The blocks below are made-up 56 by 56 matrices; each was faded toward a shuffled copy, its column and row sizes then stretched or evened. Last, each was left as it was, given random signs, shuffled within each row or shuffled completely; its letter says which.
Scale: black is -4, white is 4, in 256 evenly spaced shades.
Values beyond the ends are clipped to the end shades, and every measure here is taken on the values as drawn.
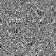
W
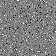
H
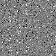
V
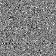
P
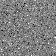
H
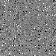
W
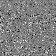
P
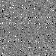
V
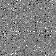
V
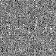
W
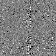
V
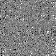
W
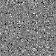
V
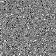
P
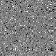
W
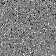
H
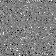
P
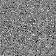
P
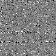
V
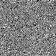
P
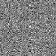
W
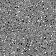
H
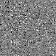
V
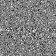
P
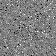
H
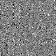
V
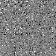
V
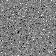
H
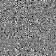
V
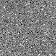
P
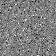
H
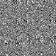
W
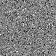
H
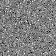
H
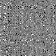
W
